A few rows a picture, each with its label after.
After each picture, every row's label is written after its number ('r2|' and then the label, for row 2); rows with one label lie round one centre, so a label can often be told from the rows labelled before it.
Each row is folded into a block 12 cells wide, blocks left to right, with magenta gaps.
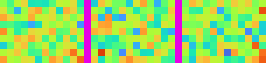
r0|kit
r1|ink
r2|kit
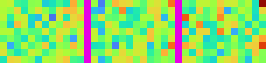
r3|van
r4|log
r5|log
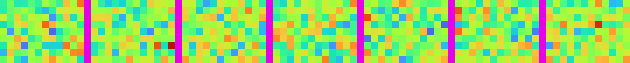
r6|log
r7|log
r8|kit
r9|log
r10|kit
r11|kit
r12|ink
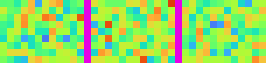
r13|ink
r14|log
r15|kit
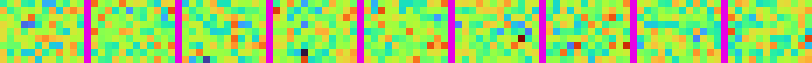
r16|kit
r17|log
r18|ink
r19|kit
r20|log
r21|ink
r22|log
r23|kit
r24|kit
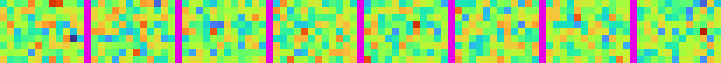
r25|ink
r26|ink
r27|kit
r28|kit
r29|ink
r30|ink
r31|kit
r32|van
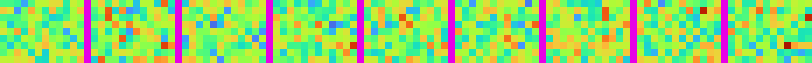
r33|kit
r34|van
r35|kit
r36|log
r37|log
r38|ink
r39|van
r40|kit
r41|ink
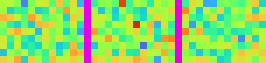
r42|kit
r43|log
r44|kit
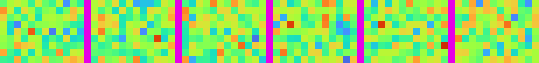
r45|kit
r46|van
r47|ink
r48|ink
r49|log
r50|ink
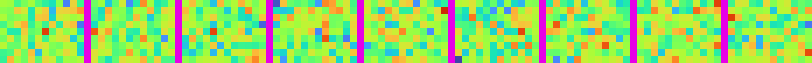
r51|van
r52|ink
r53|kit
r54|ink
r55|kit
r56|van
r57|ink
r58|log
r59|kit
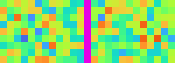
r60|ink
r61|ink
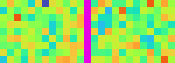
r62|van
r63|kit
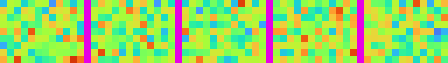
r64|kit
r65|ink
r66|kit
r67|van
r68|ink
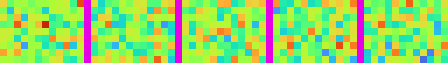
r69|log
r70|log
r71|log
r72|log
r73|log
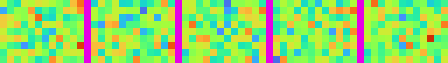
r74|log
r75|van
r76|van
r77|van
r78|van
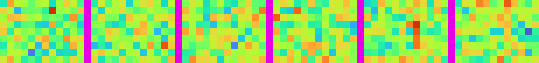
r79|kit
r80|ink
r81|kit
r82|kit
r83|ink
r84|ink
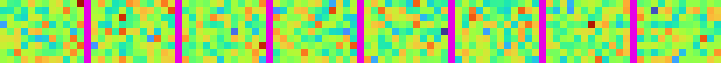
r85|log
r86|kit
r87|log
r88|log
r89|ink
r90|van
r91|log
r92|kit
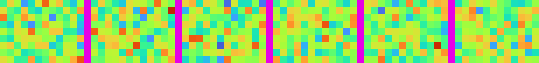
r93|kit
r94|kit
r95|van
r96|ink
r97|kit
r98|van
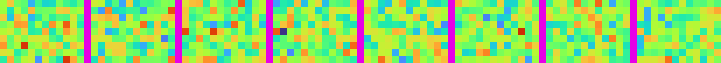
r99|van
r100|van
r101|kit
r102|log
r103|kit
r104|van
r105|ink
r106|kit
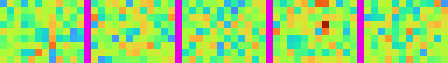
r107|ink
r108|ink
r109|van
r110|ink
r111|van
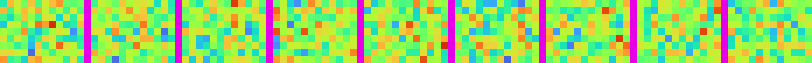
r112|ink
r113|ink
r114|ink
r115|kit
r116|log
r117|van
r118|log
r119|log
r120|ink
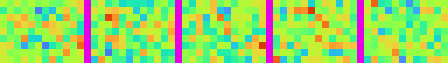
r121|log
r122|van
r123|log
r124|ink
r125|van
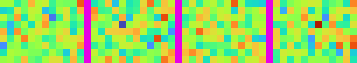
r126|log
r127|kit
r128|ink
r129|log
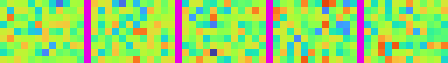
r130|van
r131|van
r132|kit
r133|ink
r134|log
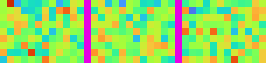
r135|van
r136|van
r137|kit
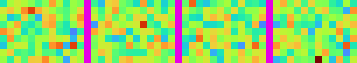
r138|ink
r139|ink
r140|kit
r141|van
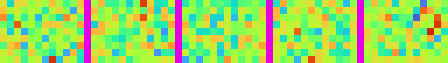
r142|log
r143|ink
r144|van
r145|ink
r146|van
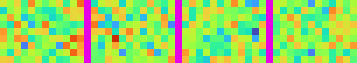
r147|log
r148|kit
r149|ink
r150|van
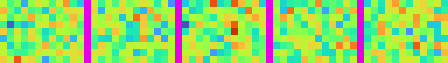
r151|kit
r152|ink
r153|ink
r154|log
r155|ink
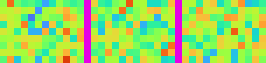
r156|van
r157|log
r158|ink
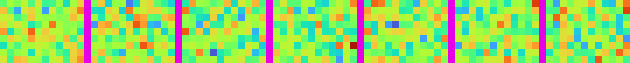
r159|kit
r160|ink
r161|kit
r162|log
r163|kit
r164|log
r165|log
